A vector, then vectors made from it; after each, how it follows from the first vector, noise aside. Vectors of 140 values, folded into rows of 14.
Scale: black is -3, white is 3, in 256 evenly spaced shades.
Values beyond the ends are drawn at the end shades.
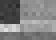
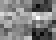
wrapped around.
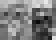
wrapped around.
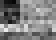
copied.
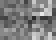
wrapped around, negated, partly zeroed.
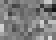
wrapped around, negated, partly zeroed.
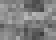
wrapped around, shrunk.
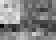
negated.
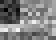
copied.
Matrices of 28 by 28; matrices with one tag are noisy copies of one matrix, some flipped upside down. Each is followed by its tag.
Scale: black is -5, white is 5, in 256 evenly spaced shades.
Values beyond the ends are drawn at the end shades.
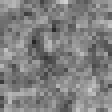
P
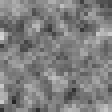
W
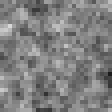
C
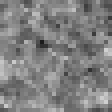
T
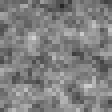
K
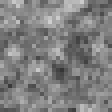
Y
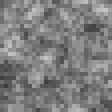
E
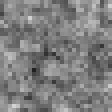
P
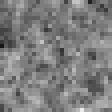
E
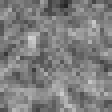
K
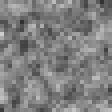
W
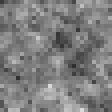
Y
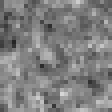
E
